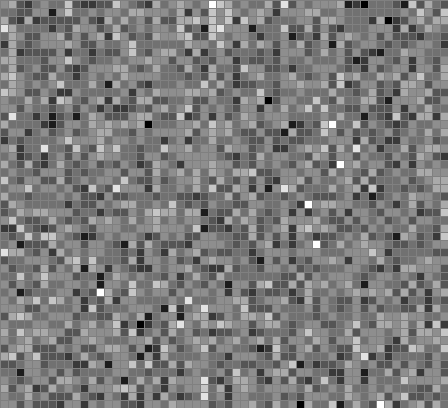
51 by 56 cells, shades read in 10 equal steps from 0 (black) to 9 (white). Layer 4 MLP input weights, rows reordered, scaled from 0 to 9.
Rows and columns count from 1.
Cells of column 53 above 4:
28
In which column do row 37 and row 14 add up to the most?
39
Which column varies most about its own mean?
26
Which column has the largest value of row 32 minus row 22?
1
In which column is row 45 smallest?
18
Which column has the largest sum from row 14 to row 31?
56
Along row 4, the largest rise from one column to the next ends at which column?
27
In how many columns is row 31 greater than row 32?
19
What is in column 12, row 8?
3
